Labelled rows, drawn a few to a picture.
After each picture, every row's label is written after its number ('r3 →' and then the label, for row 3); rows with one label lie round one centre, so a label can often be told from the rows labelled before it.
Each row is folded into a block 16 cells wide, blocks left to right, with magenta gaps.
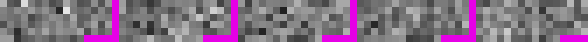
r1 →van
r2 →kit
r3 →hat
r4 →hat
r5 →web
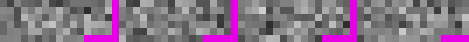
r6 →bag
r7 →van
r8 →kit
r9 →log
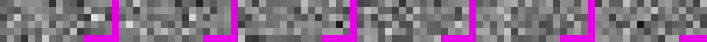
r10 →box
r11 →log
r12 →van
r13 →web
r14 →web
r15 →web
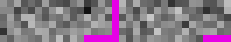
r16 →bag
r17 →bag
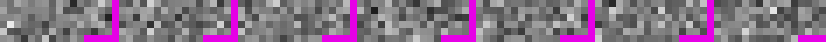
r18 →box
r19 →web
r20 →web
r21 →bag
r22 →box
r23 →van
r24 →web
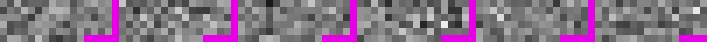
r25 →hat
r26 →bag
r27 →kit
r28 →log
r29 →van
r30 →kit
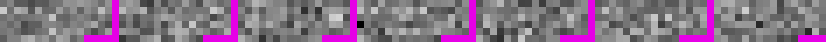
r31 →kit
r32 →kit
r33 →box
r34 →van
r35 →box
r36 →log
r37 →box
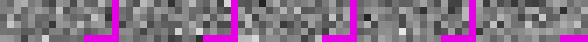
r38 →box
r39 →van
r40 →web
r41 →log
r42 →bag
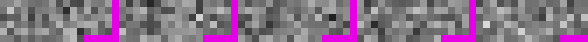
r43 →log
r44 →kit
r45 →kit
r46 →hat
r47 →log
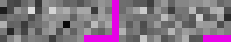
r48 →hat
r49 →kit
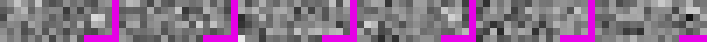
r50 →box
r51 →box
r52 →van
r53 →box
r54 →hat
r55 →kit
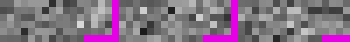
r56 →box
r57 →kit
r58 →bag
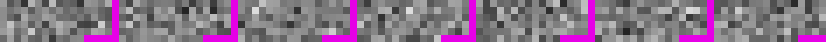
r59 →web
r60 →log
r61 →van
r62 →hat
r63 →bag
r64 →kit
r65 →log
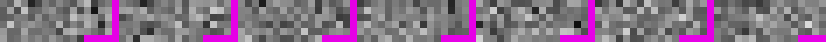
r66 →log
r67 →kit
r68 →web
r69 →log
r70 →van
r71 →web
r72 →kit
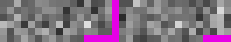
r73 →log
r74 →box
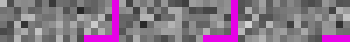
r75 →bag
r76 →bag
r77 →log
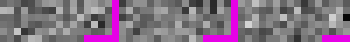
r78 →kit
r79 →log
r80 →box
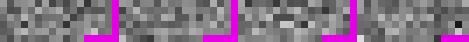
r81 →bag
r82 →van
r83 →bag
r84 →van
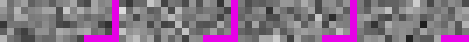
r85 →van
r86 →web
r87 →kit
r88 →hat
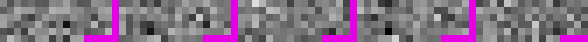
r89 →hat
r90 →kit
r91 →box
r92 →kit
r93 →web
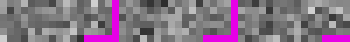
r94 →van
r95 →kit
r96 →kit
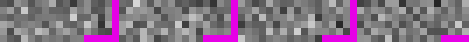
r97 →log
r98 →log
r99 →van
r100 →web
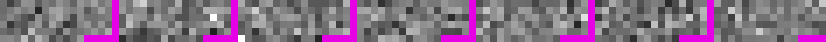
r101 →hat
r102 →box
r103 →van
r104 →kit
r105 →log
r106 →log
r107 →van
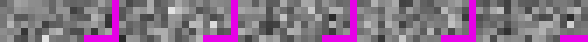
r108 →box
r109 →hat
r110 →kit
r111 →box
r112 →kit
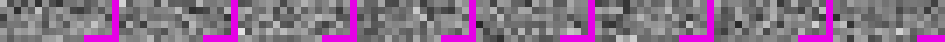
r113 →bag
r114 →bag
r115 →web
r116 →bag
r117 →van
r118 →kit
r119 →bag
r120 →log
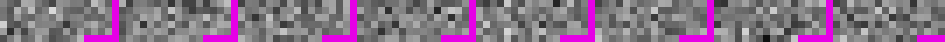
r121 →hat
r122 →bag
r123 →web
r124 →kit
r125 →web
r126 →web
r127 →web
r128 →web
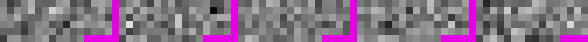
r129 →hat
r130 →log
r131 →web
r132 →kit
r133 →hat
